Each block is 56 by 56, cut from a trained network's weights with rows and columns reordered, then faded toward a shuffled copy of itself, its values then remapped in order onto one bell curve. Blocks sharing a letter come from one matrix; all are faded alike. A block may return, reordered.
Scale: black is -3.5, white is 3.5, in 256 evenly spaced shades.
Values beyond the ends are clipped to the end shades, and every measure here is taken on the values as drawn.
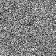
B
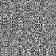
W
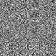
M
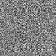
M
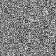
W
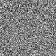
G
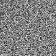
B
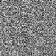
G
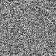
B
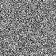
B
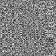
W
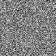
W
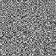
M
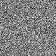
B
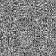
M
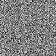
B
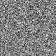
B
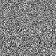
W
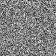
B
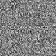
M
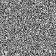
B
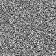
B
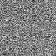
M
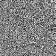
B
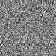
G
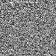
B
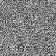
W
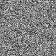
B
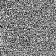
B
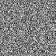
G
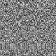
W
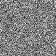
B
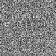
G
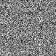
B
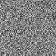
M
